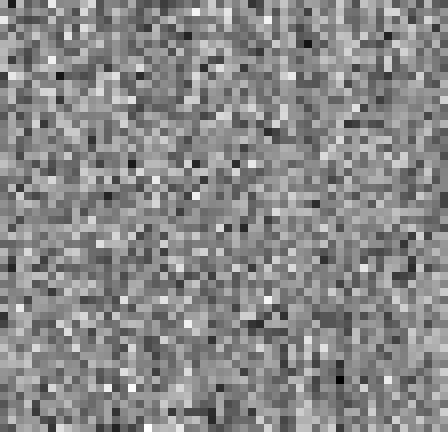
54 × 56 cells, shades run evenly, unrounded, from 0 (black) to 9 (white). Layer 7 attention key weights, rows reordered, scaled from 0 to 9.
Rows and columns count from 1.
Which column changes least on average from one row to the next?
38
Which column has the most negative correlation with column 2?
49
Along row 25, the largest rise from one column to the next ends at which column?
25
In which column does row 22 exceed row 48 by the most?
43
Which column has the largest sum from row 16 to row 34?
20
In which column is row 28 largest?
12
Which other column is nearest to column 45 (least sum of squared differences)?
42
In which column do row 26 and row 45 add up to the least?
40
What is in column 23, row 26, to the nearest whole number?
4
